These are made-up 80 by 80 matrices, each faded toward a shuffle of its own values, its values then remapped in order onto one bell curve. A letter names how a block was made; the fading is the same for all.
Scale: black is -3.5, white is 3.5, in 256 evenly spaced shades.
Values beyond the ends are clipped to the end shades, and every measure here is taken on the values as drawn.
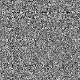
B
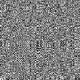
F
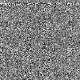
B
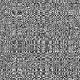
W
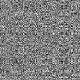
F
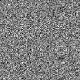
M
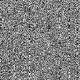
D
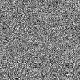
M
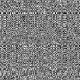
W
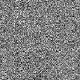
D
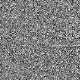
B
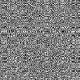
W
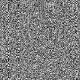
D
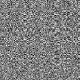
F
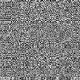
F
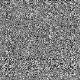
B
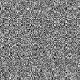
F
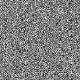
D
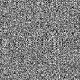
M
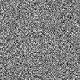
M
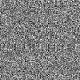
M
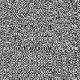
F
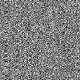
M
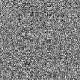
M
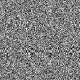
M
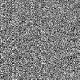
M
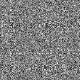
B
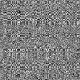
W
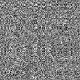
F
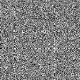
B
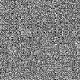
M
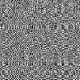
W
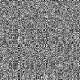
F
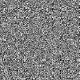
B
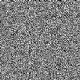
M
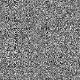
B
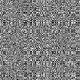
W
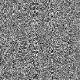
D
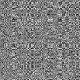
W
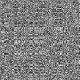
F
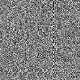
D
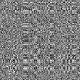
W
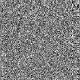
D
